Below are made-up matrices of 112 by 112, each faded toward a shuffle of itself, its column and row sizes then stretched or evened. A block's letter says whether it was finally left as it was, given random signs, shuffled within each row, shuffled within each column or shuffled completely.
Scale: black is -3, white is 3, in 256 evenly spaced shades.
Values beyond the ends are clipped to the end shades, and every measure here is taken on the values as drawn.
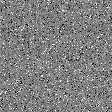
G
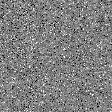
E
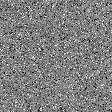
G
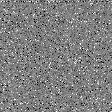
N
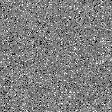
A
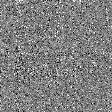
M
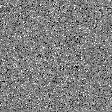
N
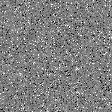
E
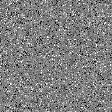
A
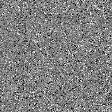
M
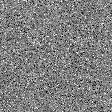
G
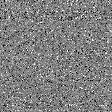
N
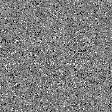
M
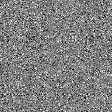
A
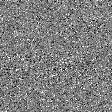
N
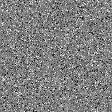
E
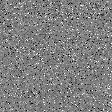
N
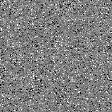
A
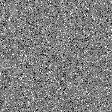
E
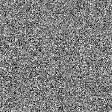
M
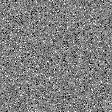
E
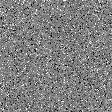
G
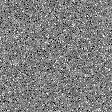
G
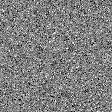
G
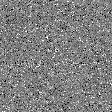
N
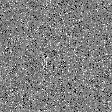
E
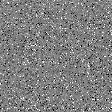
A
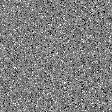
E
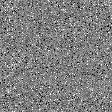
E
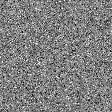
G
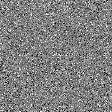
M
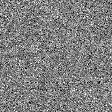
N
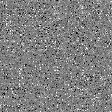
A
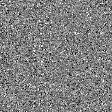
M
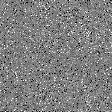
A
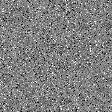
E
